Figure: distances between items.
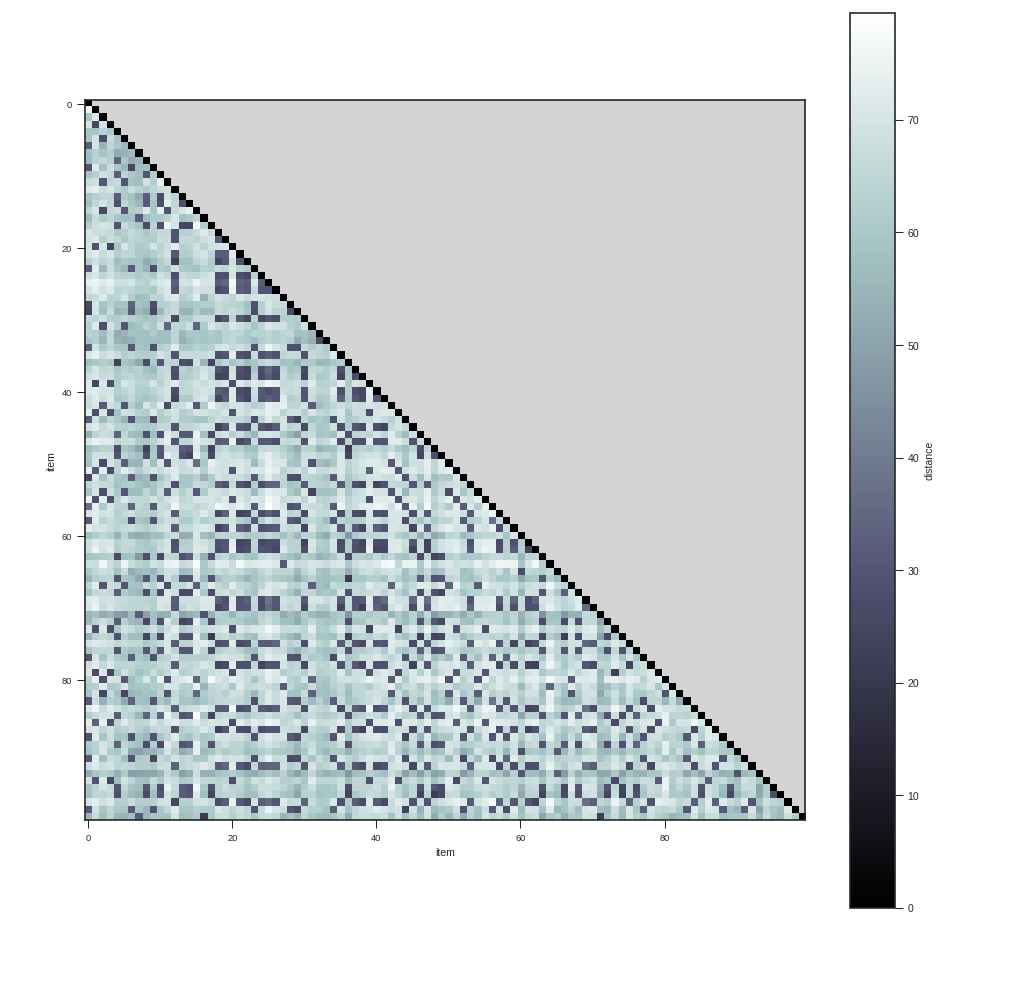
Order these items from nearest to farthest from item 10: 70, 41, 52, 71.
71, 52, 41, 70
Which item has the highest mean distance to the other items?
64
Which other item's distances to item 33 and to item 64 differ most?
32
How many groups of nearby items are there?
9
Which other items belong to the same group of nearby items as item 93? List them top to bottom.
60, 65, 90
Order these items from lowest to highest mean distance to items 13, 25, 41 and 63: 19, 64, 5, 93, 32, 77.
19, 93, 32, 5, 77, 64
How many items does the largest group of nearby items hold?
29
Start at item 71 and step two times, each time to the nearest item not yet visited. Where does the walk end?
16
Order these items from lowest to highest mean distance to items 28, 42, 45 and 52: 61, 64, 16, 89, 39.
61, 16, 89, 39, 64
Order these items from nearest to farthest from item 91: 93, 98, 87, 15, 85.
98, 93, 15, 85, 87
